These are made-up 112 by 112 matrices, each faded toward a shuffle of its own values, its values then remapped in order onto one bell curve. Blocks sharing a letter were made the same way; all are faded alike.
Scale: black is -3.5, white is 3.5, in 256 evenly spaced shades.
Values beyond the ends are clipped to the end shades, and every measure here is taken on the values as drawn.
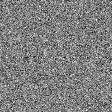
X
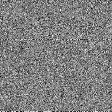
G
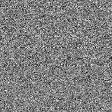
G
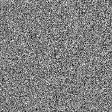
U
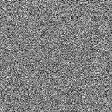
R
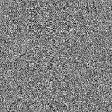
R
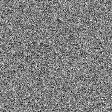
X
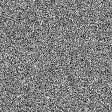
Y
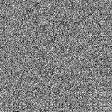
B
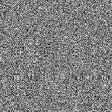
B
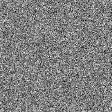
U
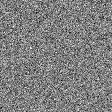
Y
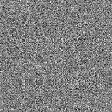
B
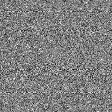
G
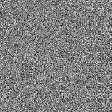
R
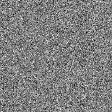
U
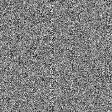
U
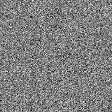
G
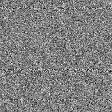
G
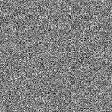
R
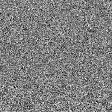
X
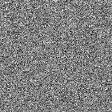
G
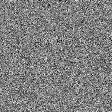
X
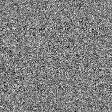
G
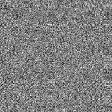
R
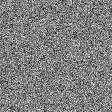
Y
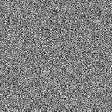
R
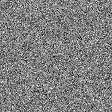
Y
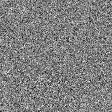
X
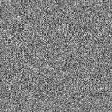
B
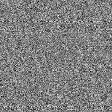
G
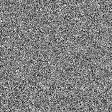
X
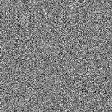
B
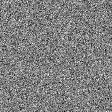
X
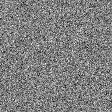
Y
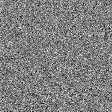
X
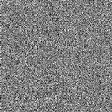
R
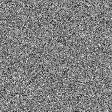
X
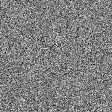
X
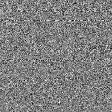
G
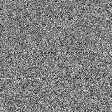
G
